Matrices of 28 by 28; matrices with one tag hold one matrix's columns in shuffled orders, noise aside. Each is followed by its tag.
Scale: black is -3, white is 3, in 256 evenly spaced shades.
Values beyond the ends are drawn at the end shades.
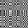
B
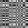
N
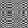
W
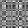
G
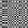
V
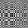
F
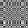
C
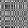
G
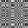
N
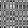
G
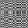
W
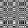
C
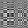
F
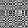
B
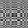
F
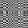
W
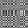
B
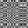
N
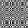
C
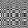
F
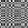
N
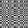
V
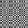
V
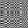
W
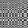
F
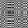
W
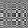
F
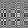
F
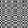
V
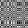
C
